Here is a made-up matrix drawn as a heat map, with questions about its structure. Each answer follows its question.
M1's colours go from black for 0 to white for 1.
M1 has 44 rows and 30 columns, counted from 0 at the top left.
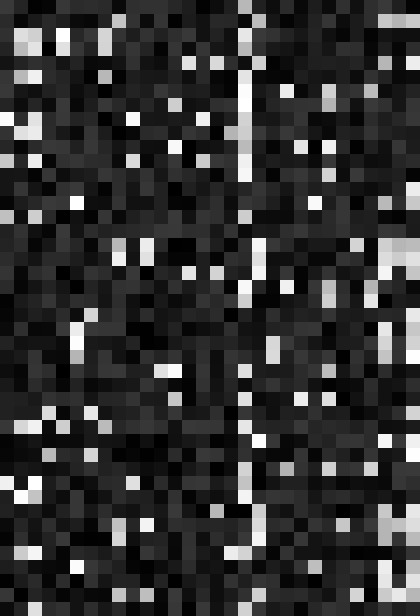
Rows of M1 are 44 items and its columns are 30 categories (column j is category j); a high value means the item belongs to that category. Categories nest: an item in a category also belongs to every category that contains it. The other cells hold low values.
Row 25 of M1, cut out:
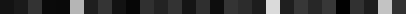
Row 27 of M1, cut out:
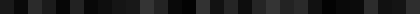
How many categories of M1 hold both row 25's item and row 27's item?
0
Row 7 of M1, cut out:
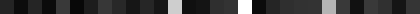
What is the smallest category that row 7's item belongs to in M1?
12
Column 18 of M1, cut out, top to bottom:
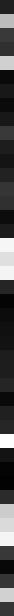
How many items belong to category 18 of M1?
10
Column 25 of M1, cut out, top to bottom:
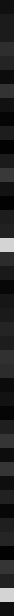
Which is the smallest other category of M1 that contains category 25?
10
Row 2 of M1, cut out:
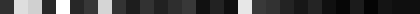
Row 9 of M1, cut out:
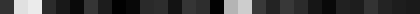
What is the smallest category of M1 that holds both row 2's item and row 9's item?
1
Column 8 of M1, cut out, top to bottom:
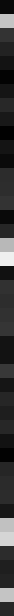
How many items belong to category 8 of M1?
6
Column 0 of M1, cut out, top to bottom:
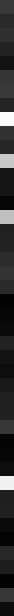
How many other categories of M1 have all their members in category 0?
2
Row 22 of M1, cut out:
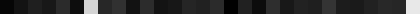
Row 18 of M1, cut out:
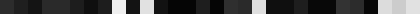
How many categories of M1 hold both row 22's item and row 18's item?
1
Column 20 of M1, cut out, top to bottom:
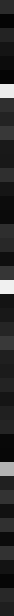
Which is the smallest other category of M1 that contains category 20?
26
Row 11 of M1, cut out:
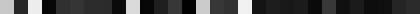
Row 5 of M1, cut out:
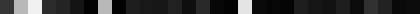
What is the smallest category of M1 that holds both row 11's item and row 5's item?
2
